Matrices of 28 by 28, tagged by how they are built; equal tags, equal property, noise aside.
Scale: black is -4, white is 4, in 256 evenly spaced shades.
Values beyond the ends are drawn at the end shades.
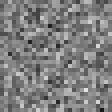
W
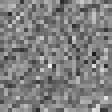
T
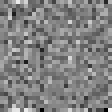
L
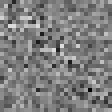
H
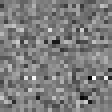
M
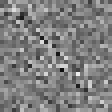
H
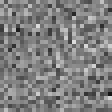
L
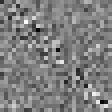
H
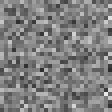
W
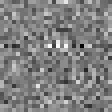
L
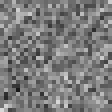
T
